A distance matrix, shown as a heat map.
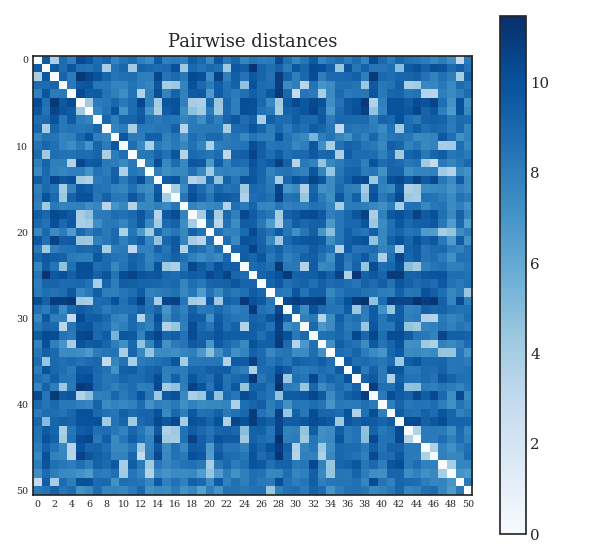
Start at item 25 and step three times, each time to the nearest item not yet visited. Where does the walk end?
32
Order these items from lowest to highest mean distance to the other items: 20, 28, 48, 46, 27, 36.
48, 20, 46, 27, 36, 28
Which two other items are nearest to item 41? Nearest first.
37, 29
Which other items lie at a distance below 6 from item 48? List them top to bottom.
10, 13, 20, 34, 47
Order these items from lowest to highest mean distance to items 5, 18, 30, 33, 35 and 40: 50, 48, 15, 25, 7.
48, 50, 15, 7, 25
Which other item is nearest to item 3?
31
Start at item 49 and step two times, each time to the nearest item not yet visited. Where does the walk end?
2
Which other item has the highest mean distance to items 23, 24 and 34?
42
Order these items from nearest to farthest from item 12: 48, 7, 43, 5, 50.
48, 43, 50, 7, 5
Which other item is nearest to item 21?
19
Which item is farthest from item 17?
25
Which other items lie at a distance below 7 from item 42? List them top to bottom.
1, 8, 11, 17, 22, 35
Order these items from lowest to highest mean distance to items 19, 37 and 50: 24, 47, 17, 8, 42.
17, 8, 47, 24, 42
